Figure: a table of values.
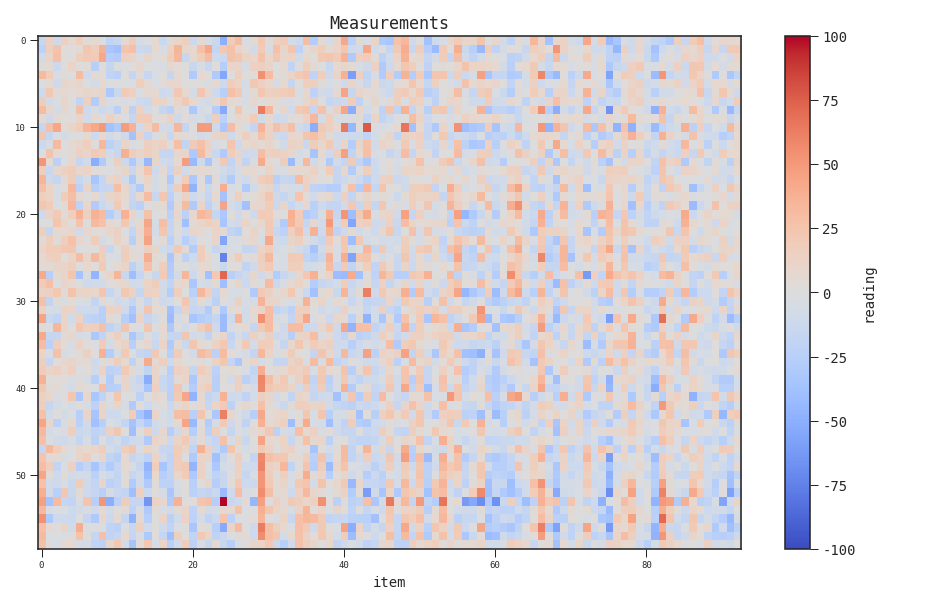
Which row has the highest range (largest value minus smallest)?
53
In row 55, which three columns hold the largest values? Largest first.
82, 0, 78
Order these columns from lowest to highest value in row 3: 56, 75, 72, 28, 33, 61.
75, 33, 61, 72, 28, 56
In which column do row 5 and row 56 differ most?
66
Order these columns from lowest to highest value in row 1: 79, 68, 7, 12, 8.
79, 7, 12, 8, 68
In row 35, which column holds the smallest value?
72
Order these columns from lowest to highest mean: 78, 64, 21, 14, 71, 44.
44, 64, 14, 71, 78, 21
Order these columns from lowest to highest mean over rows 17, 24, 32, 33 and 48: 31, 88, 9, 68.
68, 9, 88, 31
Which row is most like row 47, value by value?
13
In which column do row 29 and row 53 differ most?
24
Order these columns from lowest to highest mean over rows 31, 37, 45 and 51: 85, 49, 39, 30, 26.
39, 26, 85, 49, 30
